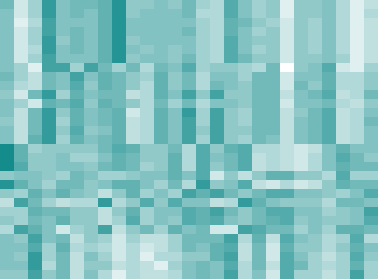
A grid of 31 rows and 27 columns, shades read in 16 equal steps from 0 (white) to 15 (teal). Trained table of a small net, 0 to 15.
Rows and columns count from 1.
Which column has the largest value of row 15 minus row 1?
16
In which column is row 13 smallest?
10
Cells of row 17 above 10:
4
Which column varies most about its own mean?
9
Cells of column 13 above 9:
5
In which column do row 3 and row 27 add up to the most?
17
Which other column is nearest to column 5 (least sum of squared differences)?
7
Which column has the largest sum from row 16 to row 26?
15
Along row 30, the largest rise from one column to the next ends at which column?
21
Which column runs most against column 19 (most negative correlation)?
1
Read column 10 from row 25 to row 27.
11 7 6
